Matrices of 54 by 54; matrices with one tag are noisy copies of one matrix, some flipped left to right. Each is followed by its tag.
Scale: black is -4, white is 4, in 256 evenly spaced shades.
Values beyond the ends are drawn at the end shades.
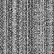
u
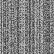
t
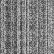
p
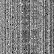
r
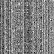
r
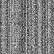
u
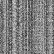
u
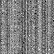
u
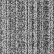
p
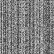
t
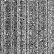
p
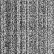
p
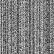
t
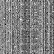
r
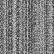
u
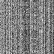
r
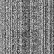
r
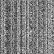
p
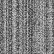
u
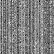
t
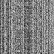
r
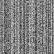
t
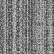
u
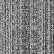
r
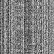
r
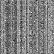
p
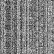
p
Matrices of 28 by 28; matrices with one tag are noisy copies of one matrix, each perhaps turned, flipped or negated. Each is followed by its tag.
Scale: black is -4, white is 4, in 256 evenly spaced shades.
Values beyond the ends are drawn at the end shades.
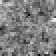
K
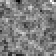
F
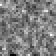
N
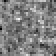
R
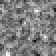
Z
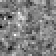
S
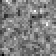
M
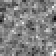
F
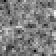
N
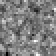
Z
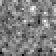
M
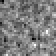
M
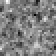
Z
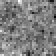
K
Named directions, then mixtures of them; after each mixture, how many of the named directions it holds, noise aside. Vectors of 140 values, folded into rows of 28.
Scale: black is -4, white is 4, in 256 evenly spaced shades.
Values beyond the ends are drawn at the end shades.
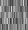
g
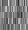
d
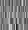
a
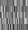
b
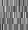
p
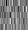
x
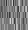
three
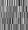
three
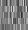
three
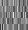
one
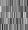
two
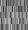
four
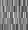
three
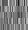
one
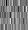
one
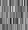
two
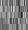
four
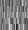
one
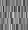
four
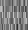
four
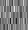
four
